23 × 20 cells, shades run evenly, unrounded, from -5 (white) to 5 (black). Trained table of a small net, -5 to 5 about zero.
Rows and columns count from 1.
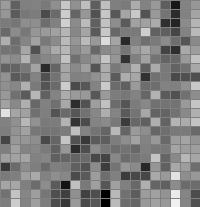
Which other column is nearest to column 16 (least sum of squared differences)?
4
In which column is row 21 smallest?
8
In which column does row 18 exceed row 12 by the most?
11
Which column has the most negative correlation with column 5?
14
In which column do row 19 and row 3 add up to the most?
17
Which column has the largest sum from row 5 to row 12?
18
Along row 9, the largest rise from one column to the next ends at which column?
15
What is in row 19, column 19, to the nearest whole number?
-1
